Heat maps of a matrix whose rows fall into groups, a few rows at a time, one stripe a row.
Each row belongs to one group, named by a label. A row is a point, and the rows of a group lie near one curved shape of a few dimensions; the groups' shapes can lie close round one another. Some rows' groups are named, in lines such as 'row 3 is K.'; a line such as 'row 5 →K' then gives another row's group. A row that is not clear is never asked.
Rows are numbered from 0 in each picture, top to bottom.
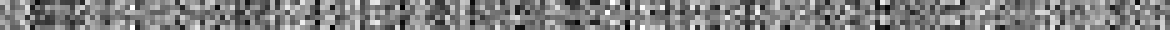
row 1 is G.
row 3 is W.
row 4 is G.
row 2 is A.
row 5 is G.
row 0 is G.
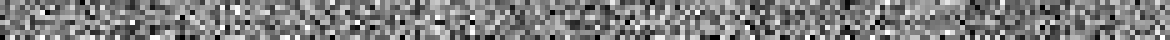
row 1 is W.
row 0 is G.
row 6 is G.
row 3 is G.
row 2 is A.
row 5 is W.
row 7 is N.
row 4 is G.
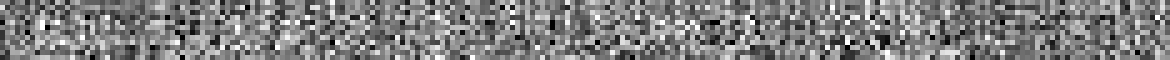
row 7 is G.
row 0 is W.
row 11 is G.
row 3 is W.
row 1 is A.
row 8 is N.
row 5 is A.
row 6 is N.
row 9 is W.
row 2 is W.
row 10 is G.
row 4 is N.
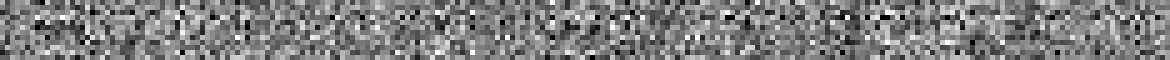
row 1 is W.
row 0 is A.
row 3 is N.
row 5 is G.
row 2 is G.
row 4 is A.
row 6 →W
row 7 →A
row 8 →G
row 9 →N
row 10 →G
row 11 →W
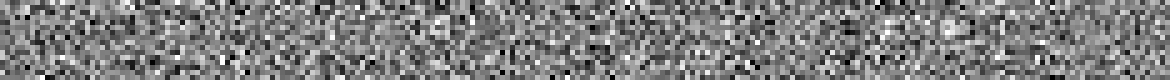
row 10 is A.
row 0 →N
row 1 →G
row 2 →A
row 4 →G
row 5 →W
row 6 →G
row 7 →W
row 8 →A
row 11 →N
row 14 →A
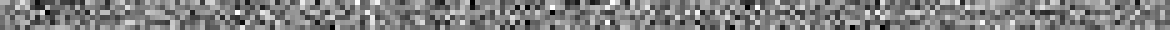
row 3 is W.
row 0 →G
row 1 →A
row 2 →A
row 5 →N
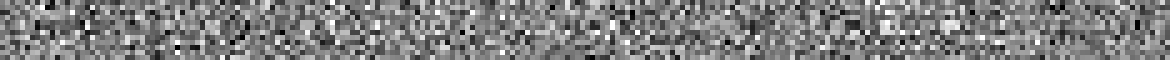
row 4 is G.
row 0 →W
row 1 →A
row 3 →N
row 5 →G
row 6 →W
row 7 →A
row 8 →N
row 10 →N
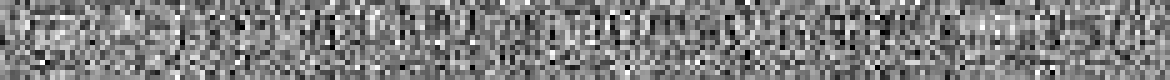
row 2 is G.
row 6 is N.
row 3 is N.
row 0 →N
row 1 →W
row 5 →A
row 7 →N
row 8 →G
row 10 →A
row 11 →A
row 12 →A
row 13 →G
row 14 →N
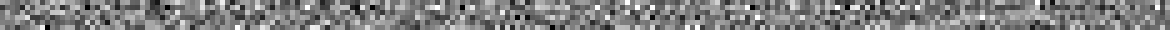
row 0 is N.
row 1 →W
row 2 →N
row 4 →W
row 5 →A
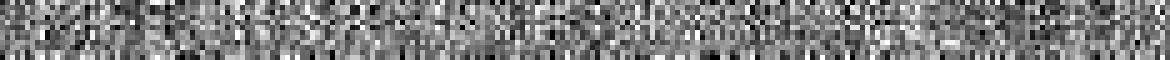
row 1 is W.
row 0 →N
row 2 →W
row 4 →G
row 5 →W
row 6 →A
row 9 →W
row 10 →N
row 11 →N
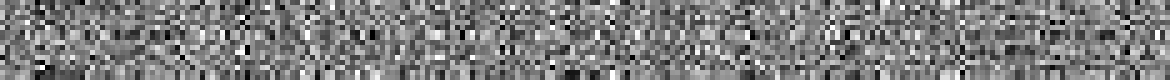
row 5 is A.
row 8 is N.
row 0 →G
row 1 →W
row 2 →A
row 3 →A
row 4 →A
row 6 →W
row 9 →A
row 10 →A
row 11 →G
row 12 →A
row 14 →G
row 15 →G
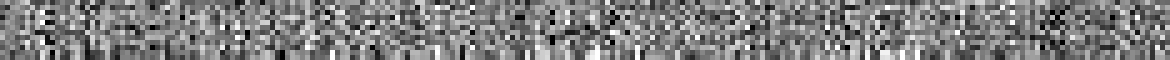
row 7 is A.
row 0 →A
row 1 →G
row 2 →A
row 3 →G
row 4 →A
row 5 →W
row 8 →A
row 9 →W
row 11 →W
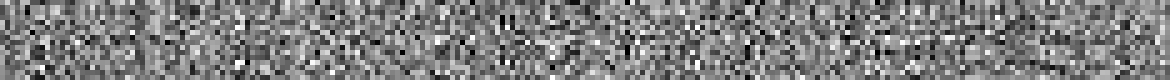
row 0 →G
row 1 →N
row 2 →N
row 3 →N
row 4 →A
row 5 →A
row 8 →W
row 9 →A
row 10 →G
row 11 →A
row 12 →A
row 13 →A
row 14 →W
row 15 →A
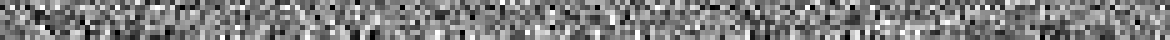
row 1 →N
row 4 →G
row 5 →A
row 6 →W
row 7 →W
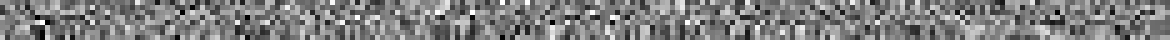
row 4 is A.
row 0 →N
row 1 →N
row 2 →G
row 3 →G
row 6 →A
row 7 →A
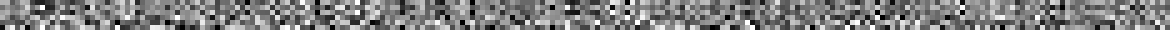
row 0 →G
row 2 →G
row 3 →N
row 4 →W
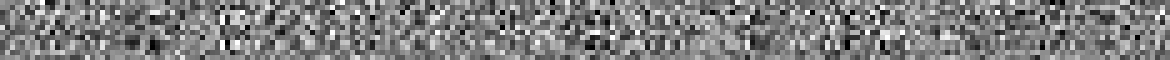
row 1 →W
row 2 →N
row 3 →W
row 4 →W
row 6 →W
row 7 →G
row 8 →W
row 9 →W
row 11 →W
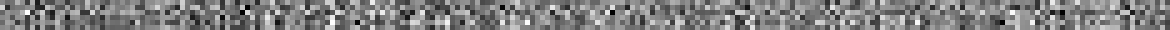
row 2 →A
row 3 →W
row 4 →N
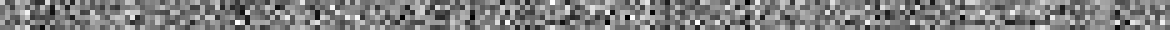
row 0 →A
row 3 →G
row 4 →A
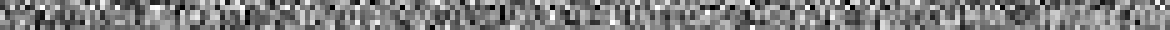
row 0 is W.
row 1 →N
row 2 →A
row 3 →A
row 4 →G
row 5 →W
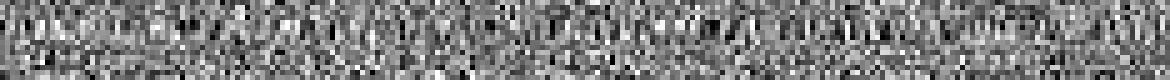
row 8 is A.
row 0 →W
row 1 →A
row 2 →W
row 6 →N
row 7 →N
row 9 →W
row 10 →W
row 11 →A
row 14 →W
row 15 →G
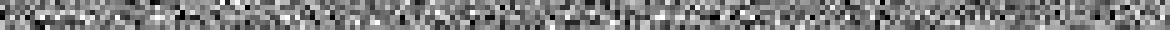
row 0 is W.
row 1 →A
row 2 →G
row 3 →N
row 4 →G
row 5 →A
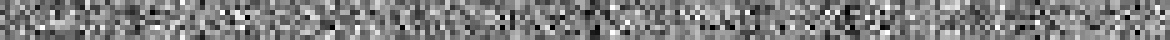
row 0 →W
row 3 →A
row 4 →N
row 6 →G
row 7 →W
